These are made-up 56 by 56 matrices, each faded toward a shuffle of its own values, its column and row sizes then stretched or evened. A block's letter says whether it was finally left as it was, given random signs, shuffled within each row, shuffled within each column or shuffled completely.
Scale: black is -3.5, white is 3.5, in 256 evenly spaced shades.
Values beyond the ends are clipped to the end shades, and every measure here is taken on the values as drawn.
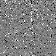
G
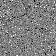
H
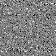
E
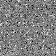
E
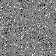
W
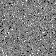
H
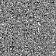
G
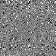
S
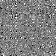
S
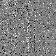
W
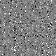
W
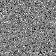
E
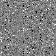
W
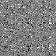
S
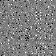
G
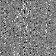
W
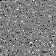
E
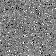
H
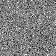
H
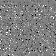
E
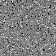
W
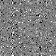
S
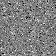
H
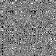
S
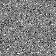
E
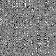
S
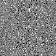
W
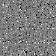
G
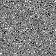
E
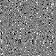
S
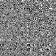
S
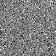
W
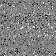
E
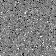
H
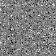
G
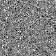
W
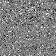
E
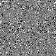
G
